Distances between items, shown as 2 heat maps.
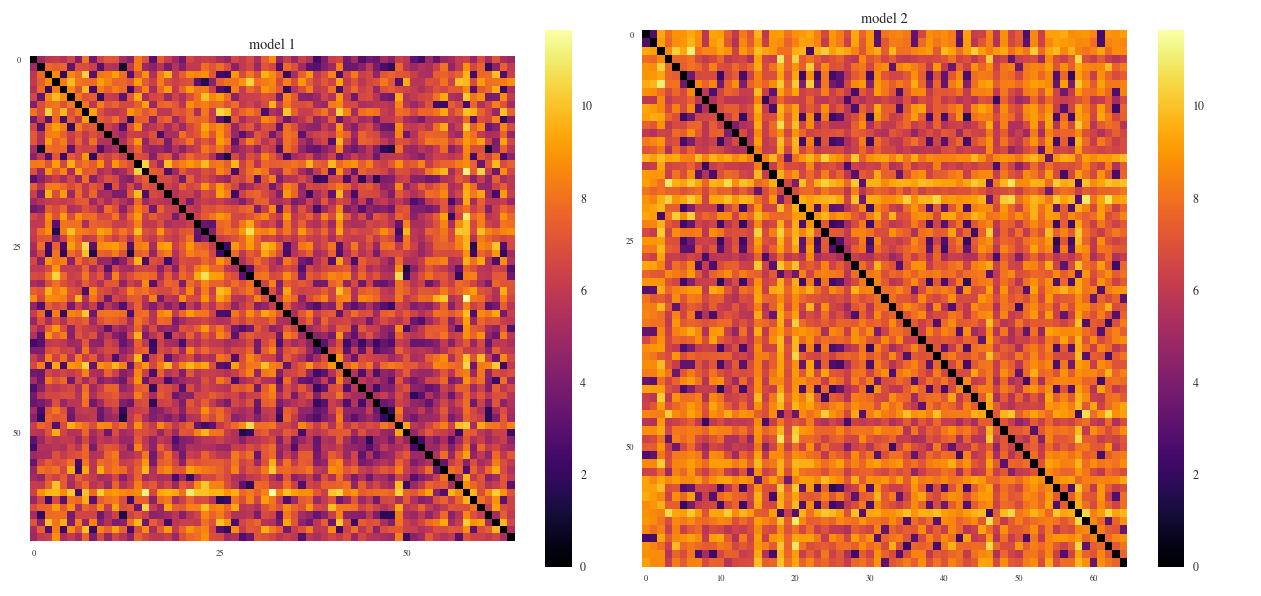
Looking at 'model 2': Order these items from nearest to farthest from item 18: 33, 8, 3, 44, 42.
8, 42, 33, 44, 3
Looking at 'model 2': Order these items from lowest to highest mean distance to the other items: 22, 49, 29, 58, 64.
49, 29, 64, 22, 58
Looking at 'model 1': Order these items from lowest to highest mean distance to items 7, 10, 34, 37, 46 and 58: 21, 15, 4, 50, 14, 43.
43, 50, 4, 15, 14, 21
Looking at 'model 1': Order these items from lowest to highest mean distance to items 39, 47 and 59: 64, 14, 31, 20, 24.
20, 64, 24, 14, 31
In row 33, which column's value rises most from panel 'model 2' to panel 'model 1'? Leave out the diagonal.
41
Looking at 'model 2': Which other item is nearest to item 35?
62
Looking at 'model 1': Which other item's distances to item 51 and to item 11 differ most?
45
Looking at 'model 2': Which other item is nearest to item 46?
58
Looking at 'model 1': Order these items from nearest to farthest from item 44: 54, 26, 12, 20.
20, 54, 12, 26
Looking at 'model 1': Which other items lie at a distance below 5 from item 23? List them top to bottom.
3, 22, 24, 49
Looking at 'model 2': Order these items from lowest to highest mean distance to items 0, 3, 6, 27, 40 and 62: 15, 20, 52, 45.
45, 52, 15, 20
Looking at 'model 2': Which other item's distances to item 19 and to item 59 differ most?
15
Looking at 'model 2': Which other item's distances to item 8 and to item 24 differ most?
16
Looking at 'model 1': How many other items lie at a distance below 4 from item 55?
3
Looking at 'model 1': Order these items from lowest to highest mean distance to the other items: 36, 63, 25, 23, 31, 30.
36, 30, 63, 25, 31, 23
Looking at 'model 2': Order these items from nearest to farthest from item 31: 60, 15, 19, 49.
49, 19, 60, 15
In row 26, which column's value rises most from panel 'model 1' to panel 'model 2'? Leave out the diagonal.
2
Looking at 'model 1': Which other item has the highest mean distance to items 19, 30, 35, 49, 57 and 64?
58
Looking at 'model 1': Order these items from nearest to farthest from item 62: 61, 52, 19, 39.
61, 19, 52, 39
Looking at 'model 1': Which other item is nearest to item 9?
5
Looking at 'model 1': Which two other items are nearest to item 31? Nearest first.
7, 33
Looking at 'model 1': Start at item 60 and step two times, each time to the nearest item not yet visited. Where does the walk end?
17
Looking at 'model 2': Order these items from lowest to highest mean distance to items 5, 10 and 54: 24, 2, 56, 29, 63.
63, 29, 56, 24, 2
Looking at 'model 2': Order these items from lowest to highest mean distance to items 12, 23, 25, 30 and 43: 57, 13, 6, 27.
13, 57, 6, 27
